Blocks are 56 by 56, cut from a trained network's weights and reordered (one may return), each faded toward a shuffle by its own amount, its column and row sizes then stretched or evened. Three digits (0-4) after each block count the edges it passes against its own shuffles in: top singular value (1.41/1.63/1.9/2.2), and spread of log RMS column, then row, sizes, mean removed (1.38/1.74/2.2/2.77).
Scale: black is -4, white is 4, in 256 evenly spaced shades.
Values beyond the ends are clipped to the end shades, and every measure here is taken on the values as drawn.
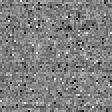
0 0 0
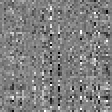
3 4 1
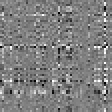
4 4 3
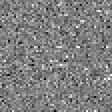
0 0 2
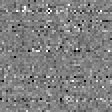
1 0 3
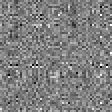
3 1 2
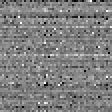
3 0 3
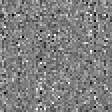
1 3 1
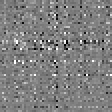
2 3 4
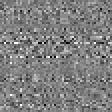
3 0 4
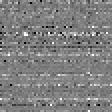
2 0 4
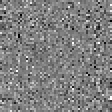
2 3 0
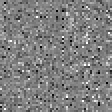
0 3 1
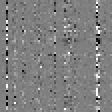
2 4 0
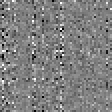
1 4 2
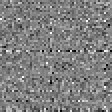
3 0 3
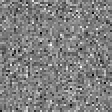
1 1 0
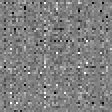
1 3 2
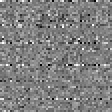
2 1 4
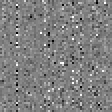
1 3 0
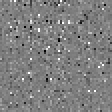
1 2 1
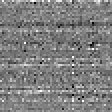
3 1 3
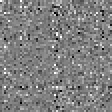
1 3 1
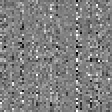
2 4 0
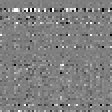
3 2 4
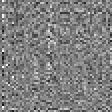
3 3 1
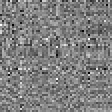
3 1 2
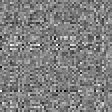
3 2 3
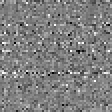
1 1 3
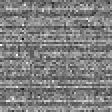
4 0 1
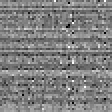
4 1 0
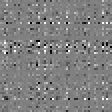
2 4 4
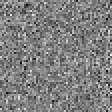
1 1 0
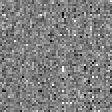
2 1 1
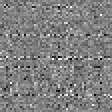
3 1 3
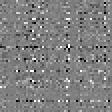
1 3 4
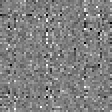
3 2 1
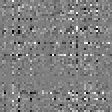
1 3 4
